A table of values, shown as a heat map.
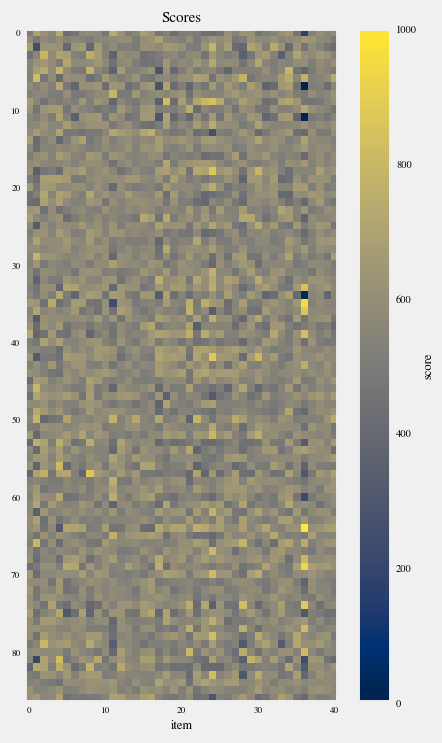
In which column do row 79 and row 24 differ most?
28
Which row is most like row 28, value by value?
17
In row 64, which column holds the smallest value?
4
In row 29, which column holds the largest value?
1
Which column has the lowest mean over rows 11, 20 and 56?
36
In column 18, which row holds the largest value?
9
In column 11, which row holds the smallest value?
35
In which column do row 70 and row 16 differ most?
24
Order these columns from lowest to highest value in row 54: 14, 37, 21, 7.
14, 7, 37, 21
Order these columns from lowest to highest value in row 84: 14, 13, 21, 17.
21, 13, 14, 17
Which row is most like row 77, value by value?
80
